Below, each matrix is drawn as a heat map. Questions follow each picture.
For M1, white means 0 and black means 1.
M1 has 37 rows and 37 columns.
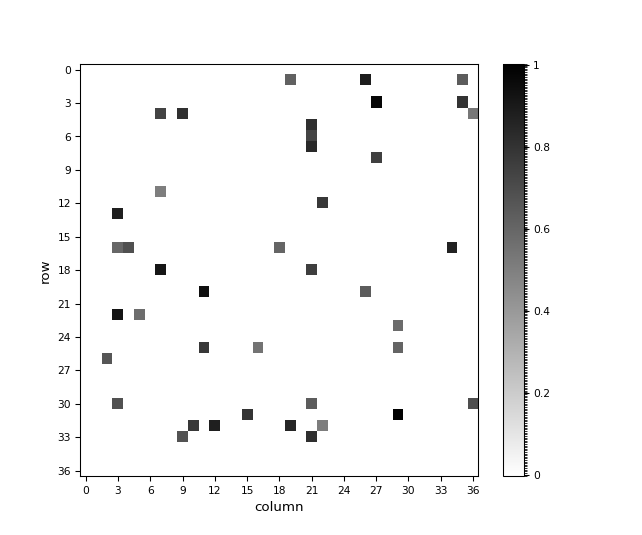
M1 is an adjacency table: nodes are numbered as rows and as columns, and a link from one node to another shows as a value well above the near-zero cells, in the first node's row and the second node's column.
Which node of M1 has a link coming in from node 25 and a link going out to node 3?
node 16
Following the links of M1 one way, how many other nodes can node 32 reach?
9
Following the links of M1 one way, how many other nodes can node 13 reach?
3
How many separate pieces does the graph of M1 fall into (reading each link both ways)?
6
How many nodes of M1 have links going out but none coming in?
11
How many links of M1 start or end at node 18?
3
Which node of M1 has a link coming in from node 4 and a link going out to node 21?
node 7
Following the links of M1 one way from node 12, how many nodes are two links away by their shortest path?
2
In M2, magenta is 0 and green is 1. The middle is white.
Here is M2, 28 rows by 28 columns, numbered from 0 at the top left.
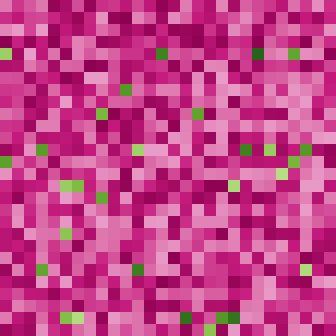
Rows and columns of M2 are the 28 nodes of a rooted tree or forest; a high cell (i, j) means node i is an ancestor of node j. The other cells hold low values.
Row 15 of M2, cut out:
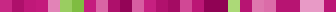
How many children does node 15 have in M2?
2
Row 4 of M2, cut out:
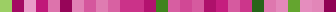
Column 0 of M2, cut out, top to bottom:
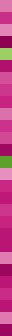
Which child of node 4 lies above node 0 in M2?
13
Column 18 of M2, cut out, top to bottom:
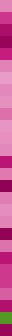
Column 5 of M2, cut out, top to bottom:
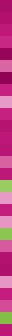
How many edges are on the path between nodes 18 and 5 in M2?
4
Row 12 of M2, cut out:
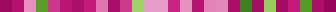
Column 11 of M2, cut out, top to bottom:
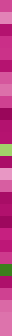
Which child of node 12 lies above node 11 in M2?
22
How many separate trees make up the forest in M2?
9
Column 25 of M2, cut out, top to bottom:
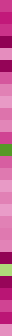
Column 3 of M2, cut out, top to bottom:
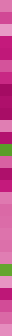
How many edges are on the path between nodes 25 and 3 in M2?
2
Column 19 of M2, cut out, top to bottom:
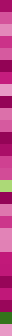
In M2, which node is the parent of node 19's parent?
26
